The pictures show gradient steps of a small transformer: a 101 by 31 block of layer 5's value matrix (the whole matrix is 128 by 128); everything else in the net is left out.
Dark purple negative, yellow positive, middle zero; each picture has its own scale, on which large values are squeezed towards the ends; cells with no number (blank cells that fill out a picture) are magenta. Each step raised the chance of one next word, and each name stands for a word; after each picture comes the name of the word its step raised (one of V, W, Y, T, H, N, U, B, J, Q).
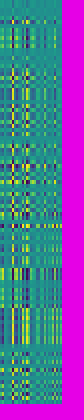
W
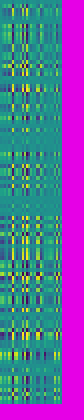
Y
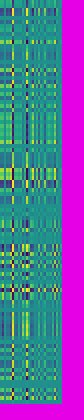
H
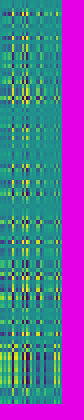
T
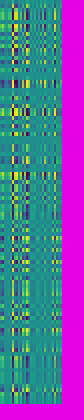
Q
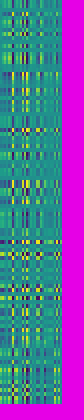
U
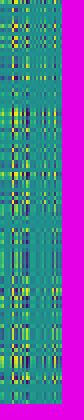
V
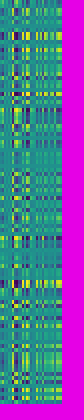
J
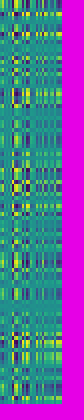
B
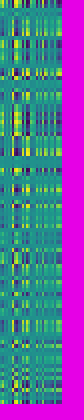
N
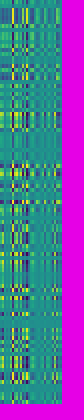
V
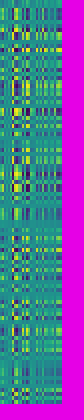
Q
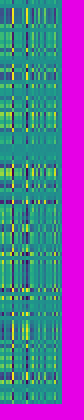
V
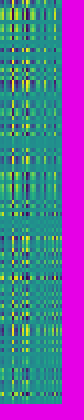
Q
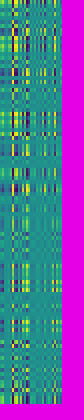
N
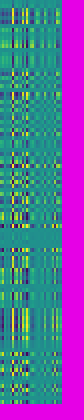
W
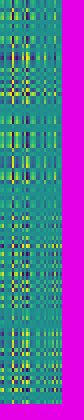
H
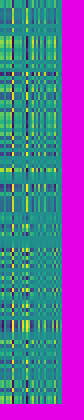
N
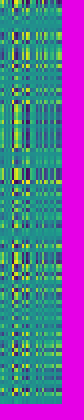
H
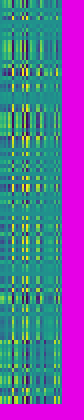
N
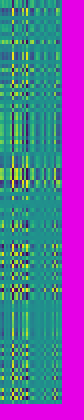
H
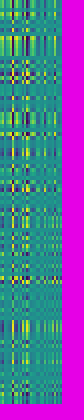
N
